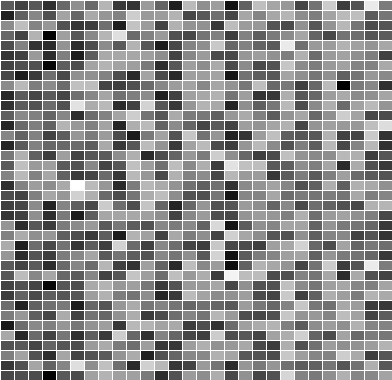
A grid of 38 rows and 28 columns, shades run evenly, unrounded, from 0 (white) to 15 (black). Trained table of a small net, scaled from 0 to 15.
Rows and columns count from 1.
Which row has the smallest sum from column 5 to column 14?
19
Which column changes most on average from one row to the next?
17
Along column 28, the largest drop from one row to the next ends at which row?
13
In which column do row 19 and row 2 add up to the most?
1
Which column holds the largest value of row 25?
2
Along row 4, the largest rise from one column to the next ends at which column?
4
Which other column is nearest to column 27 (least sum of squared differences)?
8
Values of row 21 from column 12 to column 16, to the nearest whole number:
9 13 9 6 10
